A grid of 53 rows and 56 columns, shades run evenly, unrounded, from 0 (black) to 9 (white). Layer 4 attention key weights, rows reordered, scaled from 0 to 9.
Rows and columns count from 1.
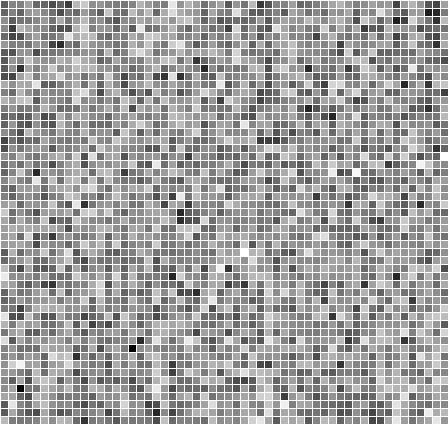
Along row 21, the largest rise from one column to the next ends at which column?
20
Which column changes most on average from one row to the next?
51
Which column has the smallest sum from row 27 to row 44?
7
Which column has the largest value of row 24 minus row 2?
55
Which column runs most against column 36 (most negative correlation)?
48
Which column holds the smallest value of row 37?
25
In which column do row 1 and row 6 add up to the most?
22
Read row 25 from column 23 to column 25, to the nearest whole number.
8 4 7
